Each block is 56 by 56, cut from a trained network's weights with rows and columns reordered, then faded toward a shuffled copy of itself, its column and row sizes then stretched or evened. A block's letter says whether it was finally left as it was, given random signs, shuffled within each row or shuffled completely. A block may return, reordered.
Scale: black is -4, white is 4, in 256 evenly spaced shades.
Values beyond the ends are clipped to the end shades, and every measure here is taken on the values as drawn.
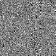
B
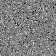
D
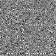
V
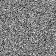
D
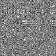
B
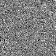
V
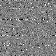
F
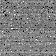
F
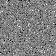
D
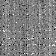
B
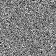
D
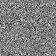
F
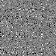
V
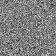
D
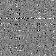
V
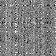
B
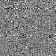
V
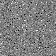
D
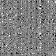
B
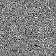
B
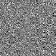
B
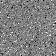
D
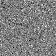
D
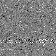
F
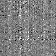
B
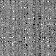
B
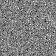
D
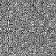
B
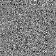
V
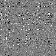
V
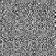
B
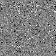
V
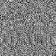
B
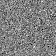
D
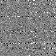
V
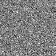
F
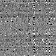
B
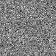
F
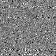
F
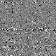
V
